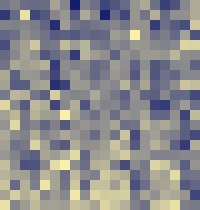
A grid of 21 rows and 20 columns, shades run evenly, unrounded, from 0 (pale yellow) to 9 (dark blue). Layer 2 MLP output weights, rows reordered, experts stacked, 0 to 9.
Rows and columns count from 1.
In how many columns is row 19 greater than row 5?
8
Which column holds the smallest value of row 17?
7
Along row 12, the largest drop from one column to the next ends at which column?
20
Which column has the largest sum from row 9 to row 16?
19
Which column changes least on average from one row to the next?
11
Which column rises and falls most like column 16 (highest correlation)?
17
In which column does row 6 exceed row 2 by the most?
3
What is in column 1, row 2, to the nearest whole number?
8
